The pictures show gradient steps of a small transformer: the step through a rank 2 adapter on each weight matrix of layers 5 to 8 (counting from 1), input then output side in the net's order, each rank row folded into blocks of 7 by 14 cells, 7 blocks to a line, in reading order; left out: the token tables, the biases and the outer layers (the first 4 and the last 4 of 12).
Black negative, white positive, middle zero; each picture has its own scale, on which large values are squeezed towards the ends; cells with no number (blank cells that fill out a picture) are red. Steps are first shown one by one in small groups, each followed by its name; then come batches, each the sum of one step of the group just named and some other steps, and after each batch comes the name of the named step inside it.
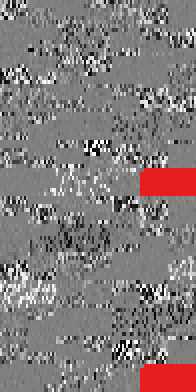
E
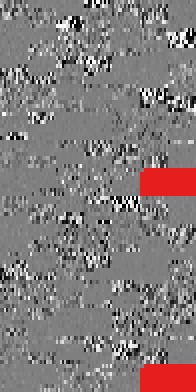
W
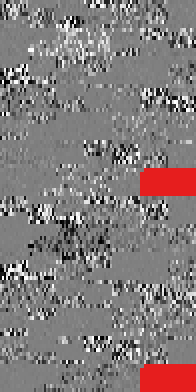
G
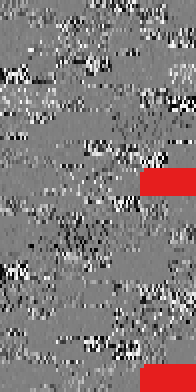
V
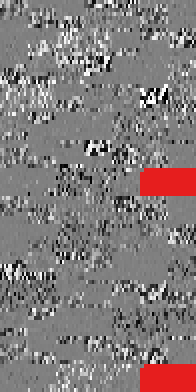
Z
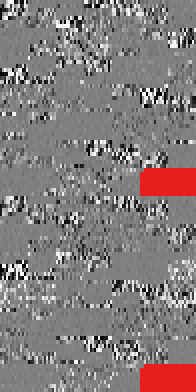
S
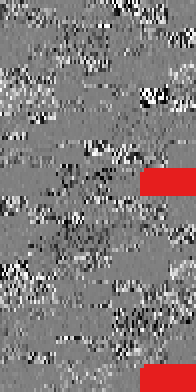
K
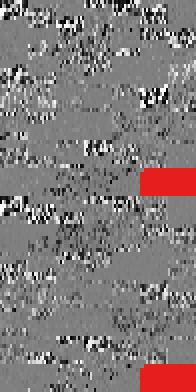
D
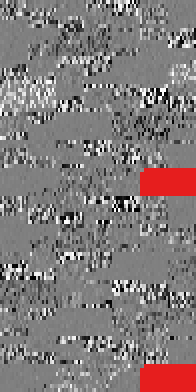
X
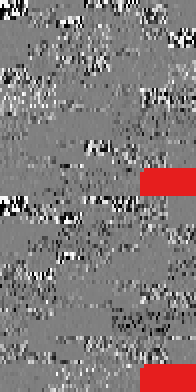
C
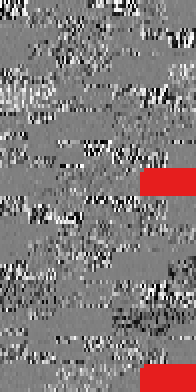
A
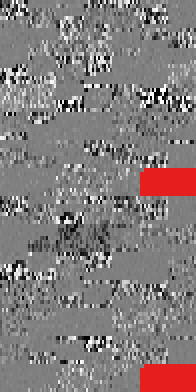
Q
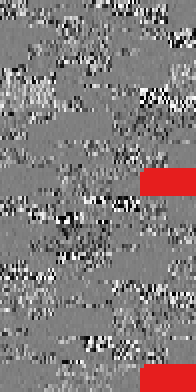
X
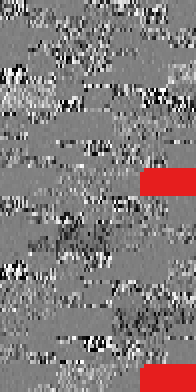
Q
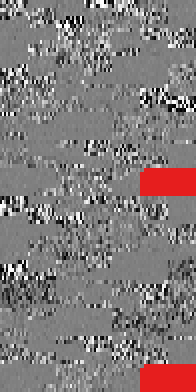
G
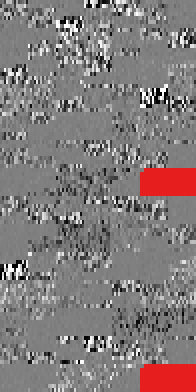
S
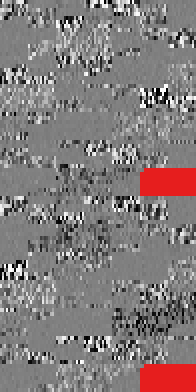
E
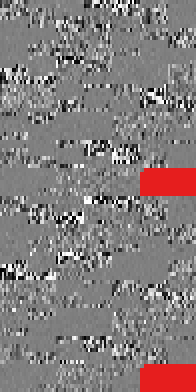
Q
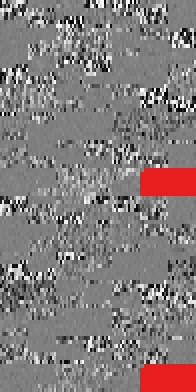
Z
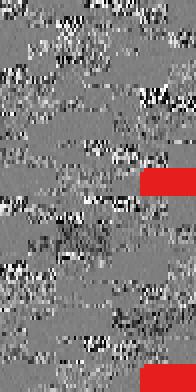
D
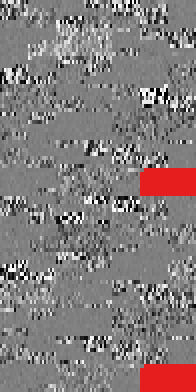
S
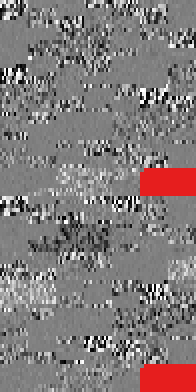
C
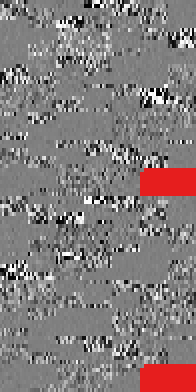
W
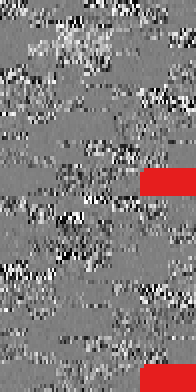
Z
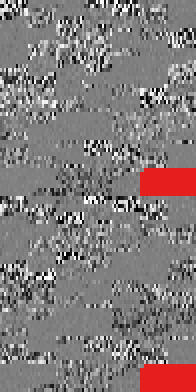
D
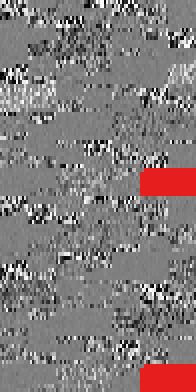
A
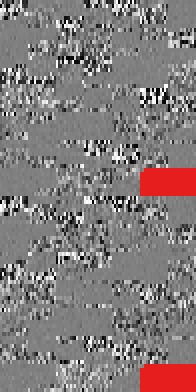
D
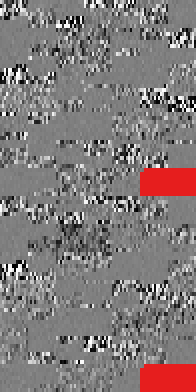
D
